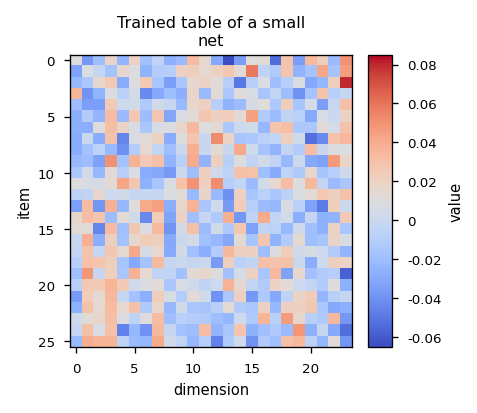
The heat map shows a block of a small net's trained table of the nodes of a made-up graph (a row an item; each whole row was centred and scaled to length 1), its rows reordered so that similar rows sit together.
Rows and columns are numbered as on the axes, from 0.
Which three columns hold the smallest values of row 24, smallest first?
23, 4, 6
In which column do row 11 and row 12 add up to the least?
13
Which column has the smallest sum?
8
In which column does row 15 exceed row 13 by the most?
0
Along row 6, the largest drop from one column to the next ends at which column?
19
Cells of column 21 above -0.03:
22
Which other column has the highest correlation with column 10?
12
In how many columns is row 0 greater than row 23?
8
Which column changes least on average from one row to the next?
9
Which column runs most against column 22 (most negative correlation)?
20
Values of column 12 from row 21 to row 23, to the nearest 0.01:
-0.04 -0.01 -0.02
